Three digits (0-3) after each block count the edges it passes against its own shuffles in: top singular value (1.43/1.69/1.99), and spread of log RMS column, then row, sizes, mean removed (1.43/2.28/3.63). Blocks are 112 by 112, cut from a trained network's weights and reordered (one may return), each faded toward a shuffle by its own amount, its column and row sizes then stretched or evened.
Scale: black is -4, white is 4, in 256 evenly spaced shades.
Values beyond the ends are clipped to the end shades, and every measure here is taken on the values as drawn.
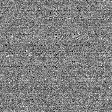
1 1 1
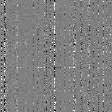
3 3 1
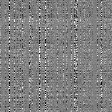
3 3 0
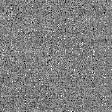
0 2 0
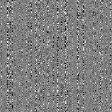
3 3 0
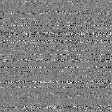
0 1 3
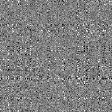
3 2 2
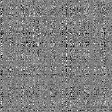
1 3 2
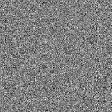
3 1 1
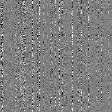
2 3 1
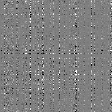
2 3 2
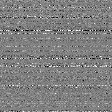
2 0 3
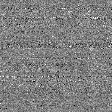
0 0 2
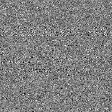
0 0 2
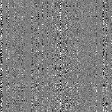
3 3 1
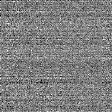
3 2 1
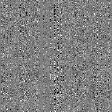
0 3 1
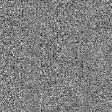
0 2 0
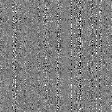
1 3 1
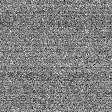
2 0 0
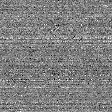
3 0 2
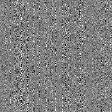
1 3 0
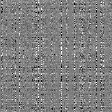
3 3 1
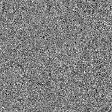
0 1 1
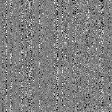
1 3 0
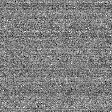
2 1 1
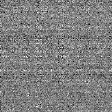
2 2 2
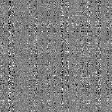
1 3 2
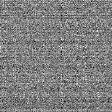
3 2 1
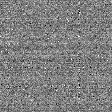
1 1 1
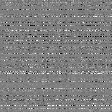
2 1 3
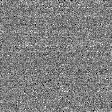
0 1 1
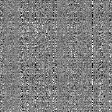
3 3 0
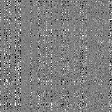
2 3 2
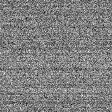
2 1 0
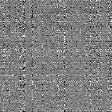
2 3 2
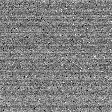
3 0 0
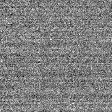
2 1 0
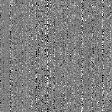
1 3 0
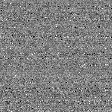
0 0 2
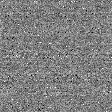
0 0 1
